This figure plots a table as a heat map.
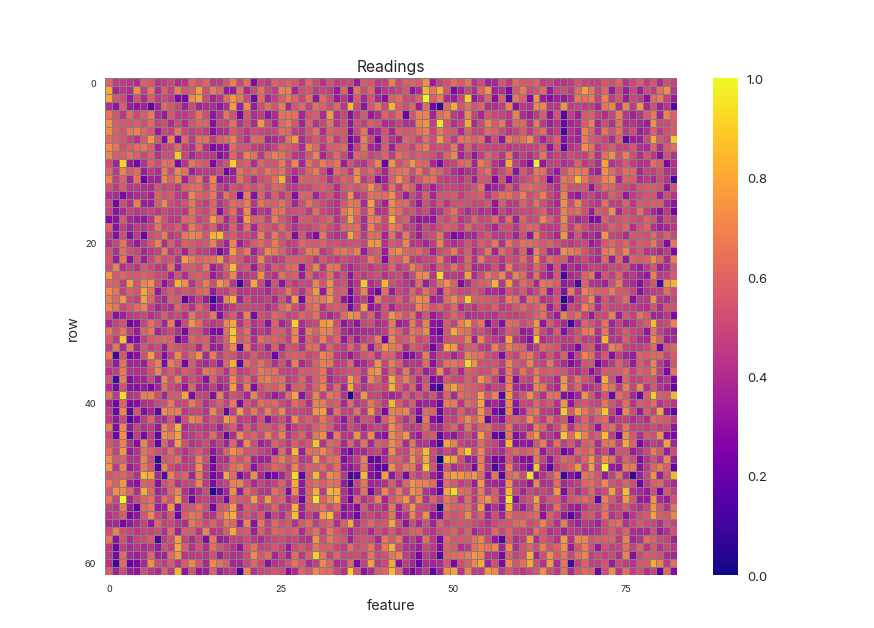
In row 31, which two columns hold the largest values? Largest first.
18, 50
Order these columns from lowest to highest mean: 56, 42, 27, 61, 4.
4, 56, 61, 42, 27
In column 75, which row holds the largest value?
51
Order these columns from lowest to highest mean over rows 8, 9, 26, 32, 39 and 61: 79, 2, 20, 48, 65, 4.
48, 4, 65, 20, 79, 2
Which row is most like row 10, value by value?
32
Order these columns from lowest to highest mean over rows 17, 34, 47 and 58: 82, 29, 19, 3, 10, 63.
3, 19, 82, 29, 63, 10
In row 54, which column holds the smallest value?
67
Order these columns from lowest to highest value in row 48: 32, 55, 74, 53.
53, 74, 55, 32
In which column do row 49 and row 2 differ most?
61
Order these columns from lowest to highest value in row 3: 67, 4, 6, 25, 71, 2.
6, 4, 71, 67, 2, 25
